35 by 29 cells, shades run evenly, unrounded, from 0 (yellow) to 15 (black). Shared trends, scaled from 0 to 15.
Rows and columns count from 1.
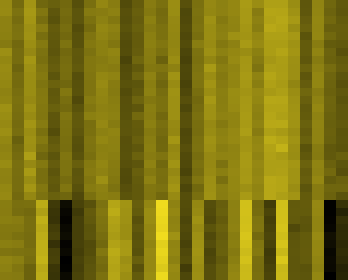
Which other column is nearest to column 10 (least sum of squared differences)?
4
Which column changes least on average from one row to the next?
20
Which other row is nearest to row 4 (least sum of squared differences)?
16
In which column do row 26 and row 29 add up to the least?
14
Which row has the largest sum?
34
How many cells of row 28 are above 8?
13
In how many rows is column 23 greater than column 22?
10
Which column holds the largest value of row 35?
28
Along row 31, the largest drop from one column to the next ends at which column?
24
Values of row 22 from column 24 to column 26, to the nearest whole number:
4 5 9
